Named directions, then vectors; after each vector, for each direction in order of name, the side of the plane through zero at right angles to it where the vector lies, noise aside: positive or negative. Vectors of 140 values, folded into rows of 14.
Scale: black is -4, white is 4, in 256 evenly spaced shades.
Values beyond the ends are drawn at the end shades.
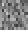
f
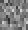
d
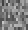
positive, negative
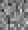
positive, positive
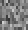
positive, negative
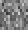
negative, negative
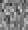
positive, positive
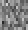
negative, positive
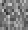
negative, negative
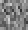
negative, negative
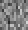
positive, positive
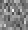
positive, positive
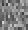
positive, negative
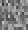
positive, negative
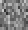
negative, negative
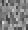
positive, negative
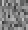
negative, positive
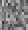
negative, positive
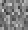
negative, negative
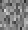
positive, positive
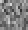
negative, negative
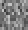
negative, negative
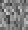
positive, positive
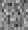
positive, positive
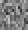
negative, negative
